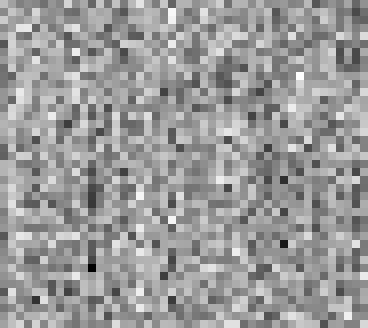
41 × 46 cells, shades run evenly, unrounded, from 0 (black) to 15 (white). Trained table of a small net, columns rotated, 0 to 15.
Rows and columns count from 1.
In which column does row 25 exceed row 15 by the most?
32
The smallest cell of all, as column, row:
12, 34
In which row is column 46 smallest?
3
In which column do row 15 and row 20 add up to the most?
43
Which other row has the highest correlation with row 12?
35
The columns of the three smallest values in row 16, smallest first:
9, 36, 42
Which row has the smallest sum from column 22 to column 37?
11
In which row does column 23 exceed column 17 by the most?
5
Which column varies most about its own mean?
22
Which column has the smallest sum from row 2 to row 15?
45
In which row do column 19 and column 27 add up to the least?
40
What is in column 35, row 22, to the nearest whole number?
8
